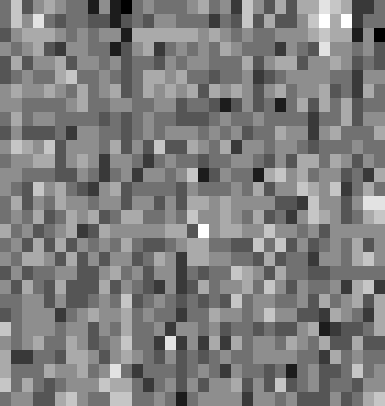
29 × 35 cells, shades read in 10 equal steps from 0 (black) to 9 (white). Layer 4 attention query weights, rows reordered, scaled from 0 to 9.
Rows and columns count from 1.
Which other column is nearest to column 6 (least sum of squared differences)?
10
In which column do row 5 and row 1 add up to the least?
12
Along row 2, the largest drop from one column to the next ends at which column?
33
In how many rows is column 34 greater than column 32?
10
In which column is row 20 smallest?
17
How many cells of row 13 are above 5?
5
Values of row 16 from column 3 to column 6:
4 6 3 4
